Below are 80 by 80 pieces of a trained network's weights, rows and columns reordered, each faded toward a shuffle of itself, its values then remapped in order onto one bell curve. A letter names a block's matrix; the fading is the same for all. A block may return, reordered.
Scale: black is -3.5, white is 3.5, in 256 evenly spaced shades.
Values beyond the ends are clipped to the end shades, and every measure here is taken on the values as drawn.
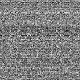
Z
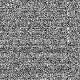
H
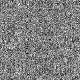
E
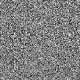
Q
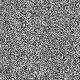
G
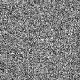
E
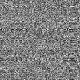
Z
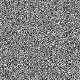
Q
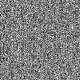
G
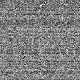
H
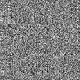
E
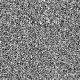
G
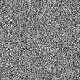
G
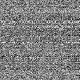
Z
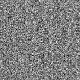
G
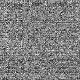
H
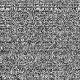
Z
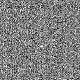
E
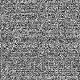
H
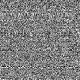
Z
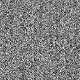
Q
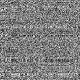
Z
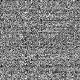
H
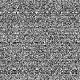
Z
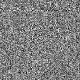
Q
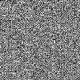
G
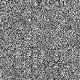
Q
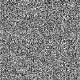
Q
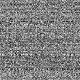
Z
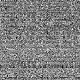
H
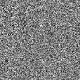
Q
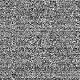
H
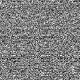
Z
